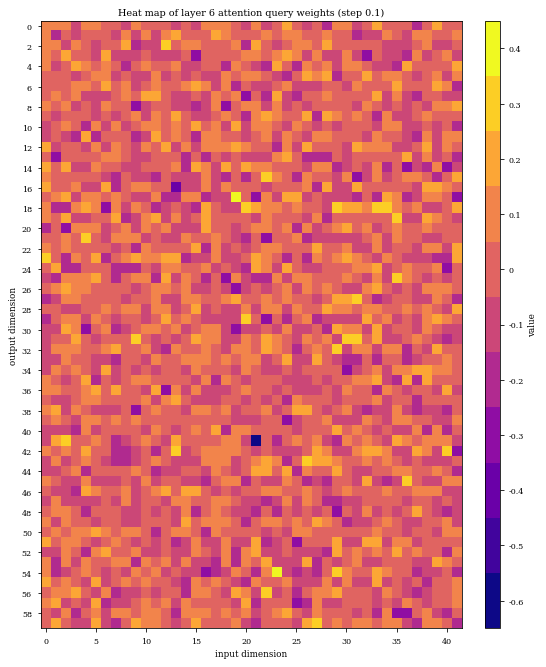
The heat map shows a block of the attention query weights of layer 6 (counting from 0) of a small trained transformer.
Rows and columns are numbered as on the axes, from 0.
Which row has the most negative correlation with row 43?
13
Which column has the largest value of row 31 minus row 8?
9
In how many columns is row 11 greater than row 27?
16
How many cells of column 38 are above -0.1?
42
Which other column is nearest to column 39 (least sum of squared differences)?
6
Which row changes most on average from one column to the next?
17
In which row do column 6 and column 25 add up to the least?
57
